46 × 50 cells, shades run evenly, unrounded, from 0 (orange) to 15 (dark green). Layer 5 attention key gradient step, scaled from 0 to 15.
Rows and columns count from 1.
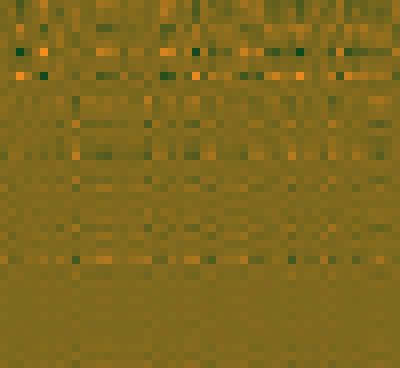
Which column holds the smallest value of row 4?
3
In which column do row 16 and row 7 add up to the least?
6
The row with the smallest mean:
10
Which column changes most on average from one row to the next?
25
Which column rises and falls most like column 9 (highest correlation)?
17
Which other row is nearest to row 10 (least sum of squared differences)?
4
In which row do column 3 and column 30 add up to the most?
7
